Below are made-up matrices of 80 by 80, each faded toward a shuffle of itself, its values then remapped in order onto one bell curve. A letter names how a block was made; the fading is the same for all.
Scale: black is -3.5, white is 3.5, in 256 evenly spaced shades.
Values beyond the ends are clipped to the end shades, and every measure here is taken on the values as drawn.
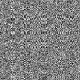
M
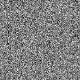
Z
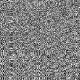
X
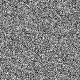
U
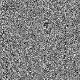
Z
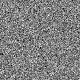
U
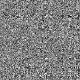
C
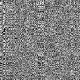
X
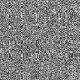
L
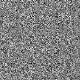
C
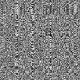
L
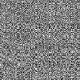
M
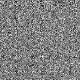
C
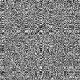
M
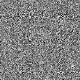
C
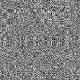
X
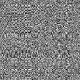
M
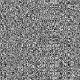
L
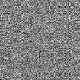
M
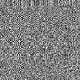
M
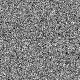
U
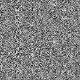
C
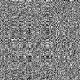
M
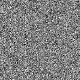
Z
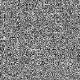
C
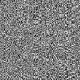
L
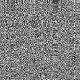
X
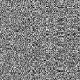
X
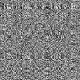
M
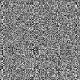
X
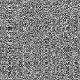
X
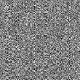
X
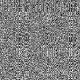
L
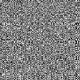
X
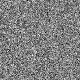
U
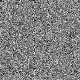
Z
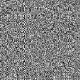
L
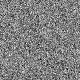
U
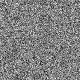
U
